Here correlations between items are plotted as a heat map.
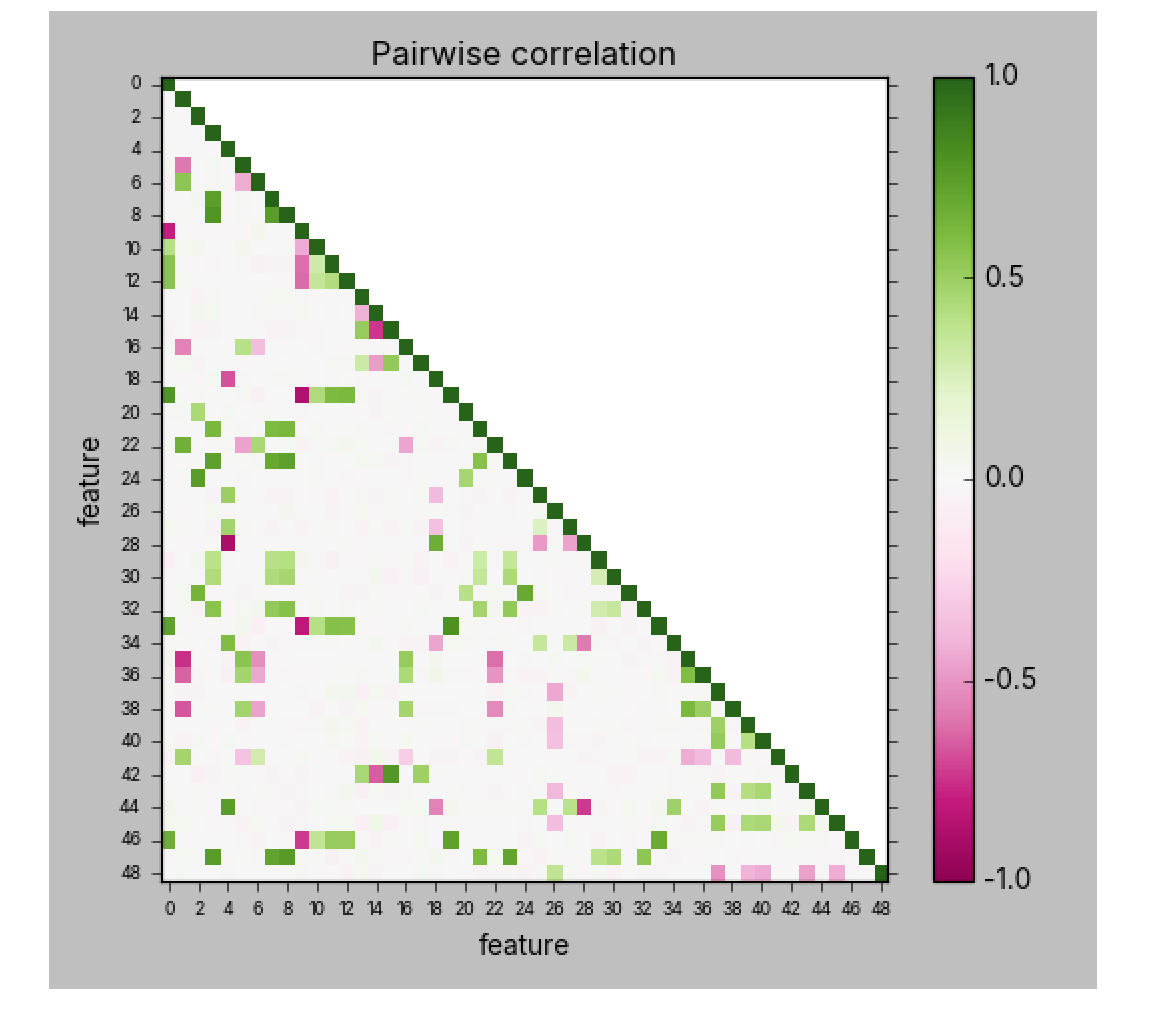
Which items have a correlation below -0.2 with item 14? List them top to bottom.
13, 15, 17, 42
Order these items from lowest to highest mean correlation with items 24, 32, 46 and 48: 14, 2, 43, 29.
43, 14, 29, 2
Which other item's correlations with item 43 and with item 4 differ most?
28
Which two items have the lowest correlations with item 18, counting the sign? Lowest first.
4, 44
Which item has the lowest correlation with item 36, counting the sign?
1
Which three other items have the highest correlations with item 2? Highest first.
24, 31, 20
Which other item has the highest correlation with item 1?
22
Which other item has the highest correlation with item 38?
35
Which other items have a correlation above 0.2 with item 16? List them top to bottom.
5, 35, 36, 38
